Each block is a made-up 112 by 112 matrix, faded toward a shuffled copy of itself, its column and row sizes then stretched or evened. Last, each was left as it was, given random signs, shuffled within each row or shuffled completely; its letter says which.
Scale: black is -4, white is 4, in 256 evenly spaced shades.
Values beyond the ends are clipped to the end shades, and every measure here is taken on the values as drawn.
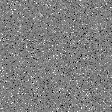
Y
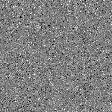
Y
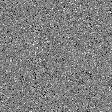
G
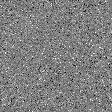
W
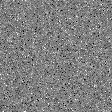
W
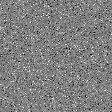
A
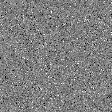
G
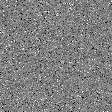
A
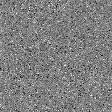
G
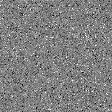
Y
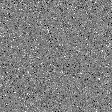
A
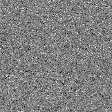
A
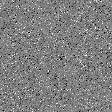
G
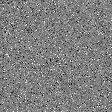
W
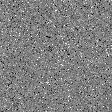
W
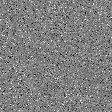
W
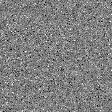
A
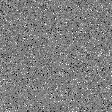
G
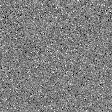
A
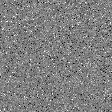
A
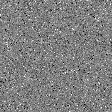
A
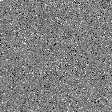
A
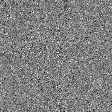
G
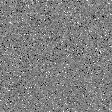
A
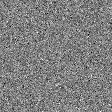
W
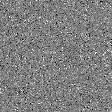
G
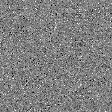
Y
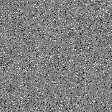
A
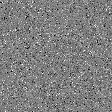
A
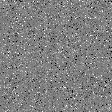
G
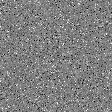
W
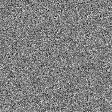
G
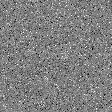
W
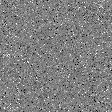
W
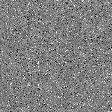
Y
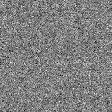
Y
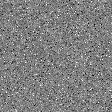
W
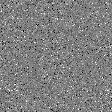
G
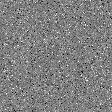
W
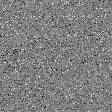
A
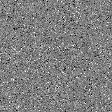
G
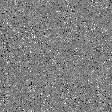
Y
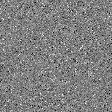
Y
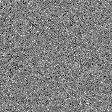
G
